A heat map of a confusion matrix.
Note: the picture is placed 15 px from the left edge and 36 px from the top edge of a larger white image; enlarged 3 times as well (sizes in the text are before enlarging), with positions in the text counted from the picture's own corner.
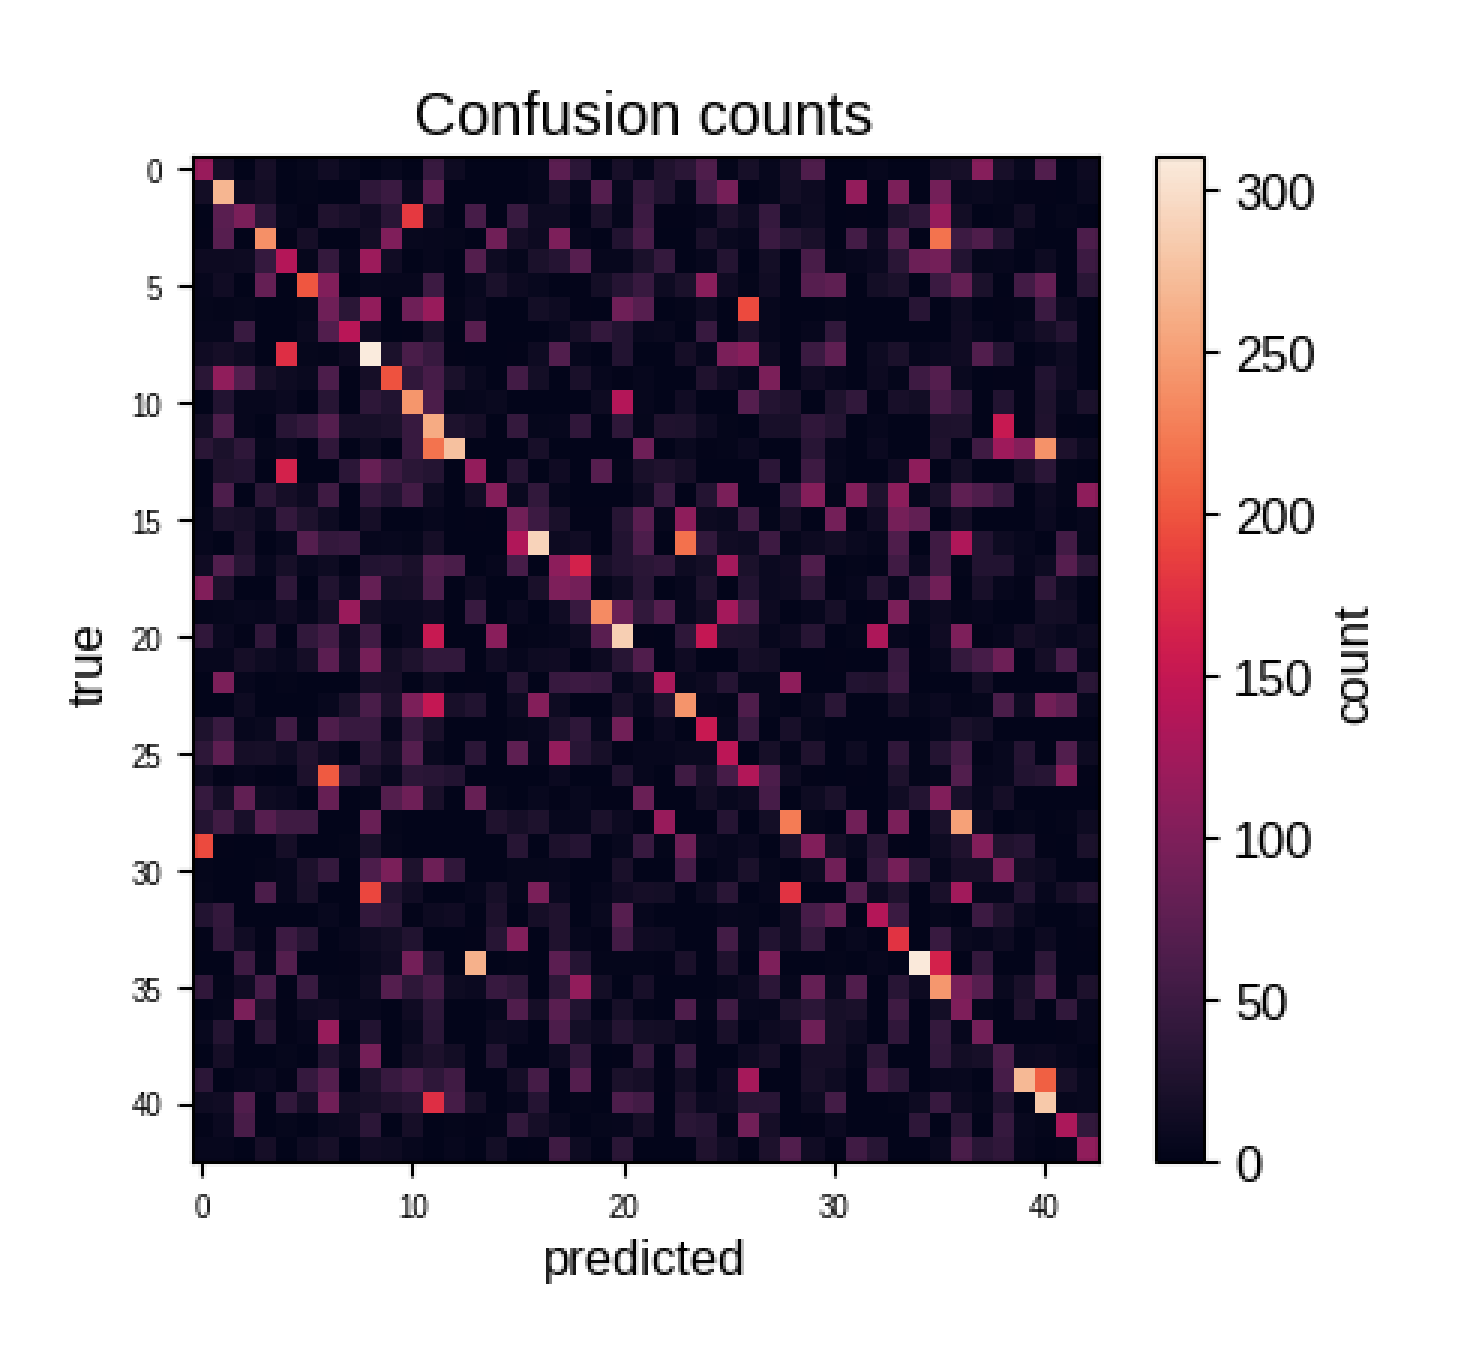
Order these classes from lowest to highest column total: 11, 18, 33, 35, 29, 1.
18, 29, 1, 33, 35, 11
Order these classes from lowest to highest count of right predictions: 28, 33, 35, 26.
26, 33, 28, 35
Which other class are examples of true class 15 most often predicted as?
23
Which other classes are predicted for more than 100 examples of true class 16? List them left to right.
15, 23, 36
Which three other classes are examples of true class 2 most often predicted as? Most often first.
10, 35, 1
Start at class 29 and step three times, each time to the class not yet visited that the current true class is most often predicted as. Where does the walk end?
6
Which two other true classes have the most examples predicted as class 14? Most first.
20, 3
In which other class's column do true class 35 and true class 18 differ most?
36
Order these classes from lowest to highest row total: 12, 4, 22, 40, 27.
22, 27, 4, 40, 12
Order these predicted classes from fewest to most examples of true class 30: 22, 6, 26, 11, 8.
22, 26, 6, 8, 11
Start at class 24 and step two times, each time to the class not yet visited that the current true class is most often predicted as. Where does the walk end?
11
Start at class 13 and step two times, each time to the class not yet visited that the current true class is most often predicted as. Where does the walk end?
8
